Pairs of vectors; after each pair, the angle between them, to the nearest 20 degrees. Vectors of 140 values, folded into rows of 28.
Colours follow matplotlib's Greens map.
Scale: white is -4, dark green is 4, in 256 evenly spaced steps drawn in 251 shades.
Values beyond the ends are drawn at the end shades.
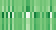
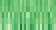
60 degrees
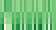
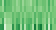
20 degrees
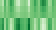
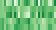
60 degrees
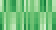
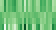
40 degrees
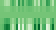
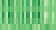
100 degrees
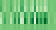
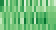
40 degrees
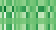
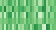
40 degrees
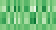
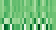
80 degrees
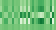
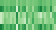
80 degrees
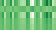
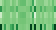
100 degrees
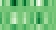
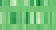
140 degrees
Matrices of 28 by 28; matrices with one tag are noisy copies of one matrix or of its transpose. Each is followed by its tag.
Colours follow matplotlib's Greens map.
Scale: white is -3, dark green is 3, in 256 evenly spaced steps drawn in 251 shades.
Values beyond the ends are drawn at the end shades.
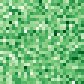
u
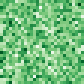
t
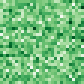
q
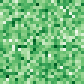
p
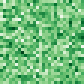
q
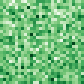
u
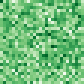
p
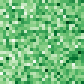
u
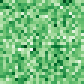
p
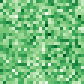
p
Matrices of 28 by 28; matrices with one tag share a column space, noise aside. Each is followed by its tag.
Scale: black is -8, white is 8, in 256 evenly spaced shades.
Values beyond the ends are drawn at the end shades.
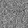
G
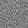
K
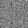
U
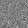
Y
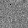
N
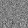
Y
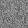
G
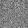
U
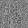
G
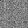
U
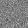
Y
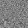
Y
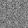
U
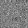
N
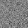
Y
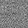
K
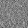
Y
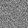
K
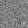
Y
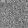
N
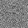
K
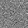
K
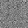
U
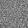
Y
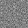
K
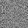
K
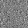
N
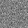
K
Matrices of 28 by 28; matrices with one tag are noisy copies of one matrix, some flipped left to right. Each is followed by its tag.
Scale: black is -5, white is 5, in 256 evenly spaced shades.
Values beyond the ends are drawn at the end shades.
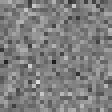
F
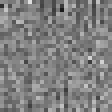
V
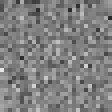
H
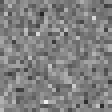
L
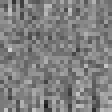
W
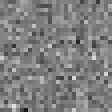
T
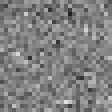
L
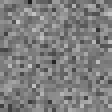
F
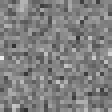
T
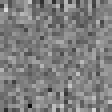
V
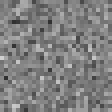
T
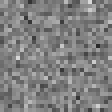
T
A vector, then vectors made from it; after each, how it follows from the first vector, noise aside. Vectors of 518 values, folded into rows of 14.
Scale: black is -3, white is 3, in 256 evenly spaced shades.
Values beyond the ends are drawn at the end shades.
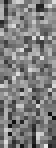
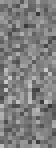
wrapped around, negated, shrunk.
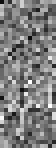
wrapped around, negated.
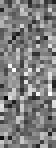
wrapped around, negated.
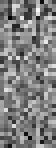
wrapped around.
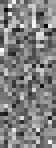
wrapped around, negated.
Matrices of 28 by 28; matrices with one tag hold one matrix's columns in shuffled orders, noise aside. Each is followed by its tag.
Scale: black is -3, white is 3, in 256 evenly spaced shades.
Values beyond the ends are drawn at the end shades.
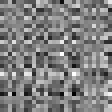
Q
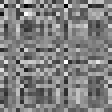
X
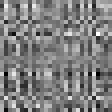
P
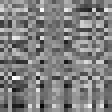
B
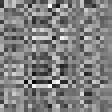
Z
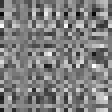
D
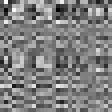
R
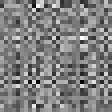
Z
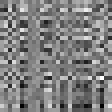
B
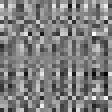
P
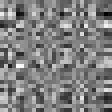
D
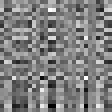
B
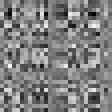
D
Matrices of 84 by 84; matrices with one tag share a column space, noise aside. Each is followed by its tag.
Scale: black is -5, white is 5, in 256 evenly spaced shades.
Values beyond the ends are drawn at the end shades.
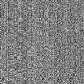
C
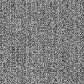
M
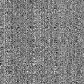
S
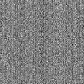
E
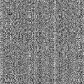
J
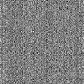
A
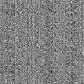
S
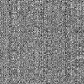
A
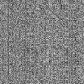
E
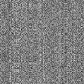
M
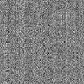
A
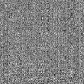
C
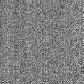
S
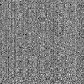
C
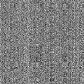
M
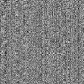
A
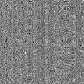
A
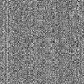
A
